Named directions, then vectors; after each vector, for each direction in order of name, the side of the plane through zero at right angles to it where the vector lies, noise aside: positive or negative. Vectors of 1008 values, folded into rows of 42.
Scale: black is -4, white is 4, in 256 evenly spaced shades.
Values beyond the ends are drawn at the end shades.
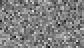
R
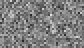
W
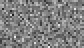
negative, negative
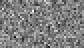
positive, positive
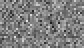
negative, negative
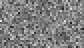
negative, positive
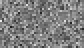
negative, positive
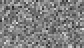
positive, negative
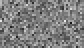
negative, positive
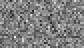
negative, negative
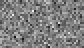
positive, positive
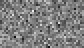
positive, positive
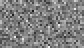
negative, negative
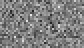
negative, negative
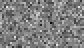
negative, negative
